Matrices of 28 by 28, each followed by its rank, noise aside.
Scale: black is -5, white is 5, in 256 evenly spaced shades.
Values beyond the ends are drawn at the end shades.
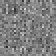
six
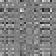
two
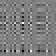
one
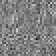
six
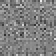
six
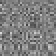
three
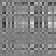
one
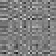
two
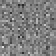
six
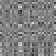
two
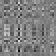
two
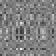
two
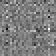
four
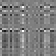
one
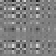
one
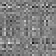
three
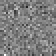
six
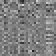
three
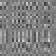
two
